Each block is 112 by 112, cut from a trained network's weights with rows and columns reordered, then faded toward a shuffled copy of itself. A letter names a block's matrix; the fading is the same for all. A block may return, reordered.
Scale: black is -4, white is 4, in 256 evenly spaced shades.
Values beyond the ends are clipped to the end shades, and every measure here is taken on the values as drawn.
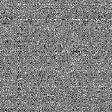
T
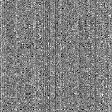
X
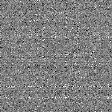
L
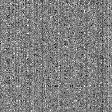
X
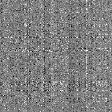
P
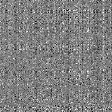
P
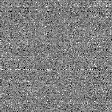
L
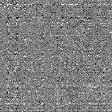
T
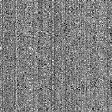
X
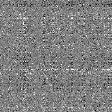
T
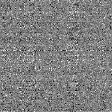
L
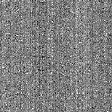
X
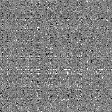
T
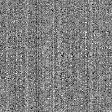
X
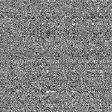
L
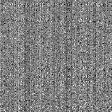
X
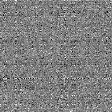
L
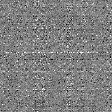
T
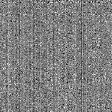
X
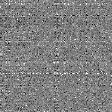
T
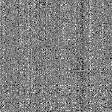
P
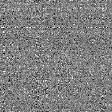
L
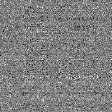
L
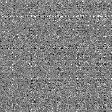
T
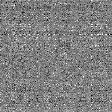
L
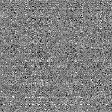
L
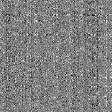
P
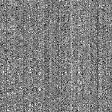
X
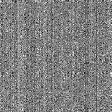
X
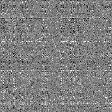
T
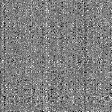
P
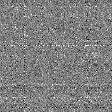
T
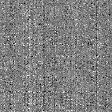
P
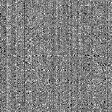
X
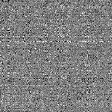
L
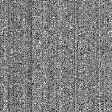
X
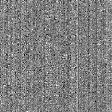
X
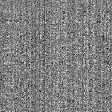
X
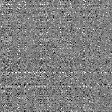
T
